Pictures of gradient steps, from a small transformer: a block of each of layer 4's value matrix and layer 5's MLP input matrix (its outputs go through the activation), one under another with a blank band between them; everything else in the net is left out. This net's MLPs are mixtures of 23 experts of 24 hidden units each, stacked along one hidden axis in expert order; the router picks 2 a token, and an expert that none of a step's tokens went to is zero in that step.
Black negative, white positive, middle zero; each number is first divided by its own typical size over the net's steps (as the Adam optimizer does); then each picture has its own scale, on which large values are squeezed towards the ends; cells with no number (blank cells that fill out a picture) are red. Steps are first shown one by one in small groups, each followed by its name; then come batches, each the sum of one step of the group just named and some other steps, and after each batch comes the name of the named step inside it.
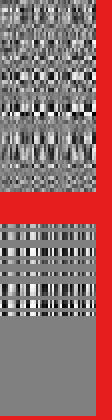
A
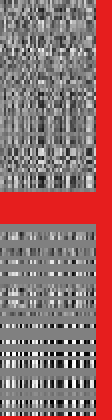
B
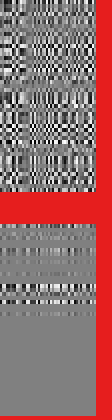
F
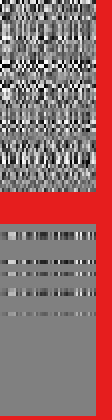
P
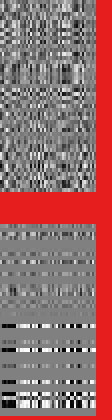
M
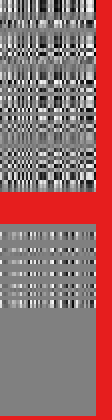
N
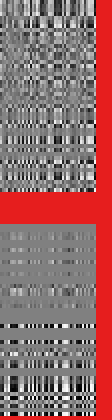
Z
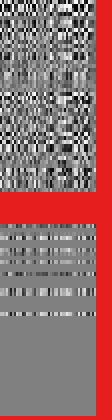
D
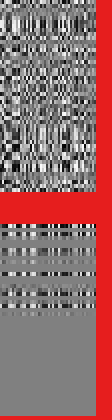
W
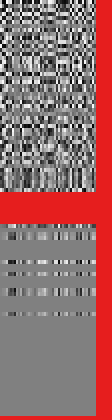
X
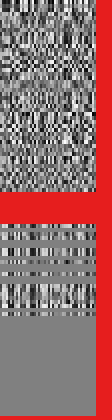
F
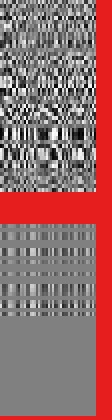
A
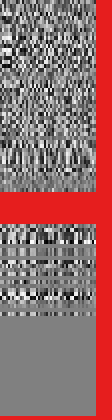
P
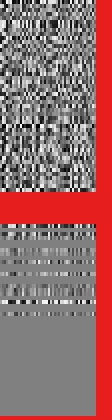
X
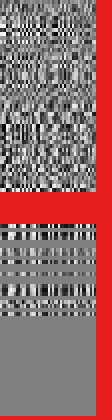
A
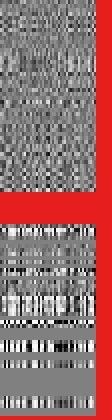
F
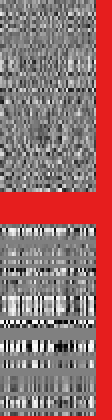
Z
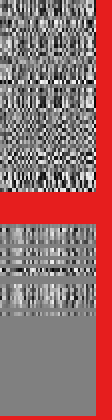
N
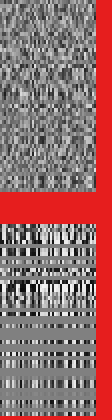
B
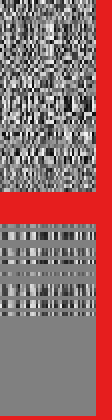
A
